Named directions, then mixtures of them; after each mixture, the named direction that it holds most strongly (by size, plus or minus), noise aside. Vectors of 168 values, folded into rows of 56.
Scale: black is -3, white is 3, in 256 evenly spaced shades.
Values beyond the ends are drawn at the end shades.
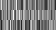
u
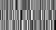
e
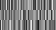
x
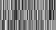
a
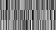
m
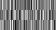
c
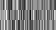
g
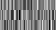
c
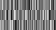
c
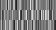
e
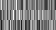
u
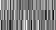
x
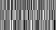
c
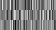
c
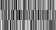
u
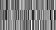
m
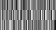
e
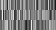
u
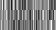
g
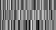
x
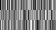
x
